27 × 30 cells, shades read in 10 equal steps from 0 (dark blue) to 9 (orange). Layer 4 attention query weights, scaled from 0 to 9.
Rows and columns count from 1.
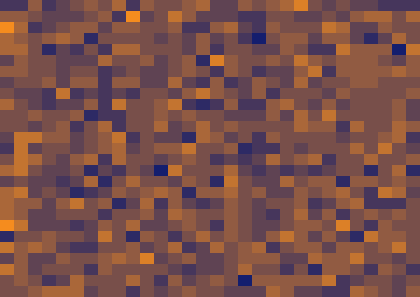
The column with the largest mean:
2
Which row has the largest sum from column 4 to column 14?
24
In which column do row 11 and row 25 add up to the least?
7
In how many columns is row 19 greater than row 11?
14
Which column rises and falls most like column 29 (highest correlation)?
4
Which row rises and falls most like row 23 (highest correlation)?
18
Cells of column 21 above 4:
8
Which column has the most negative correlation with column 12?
6
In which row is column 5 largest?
9
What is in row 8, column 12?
3
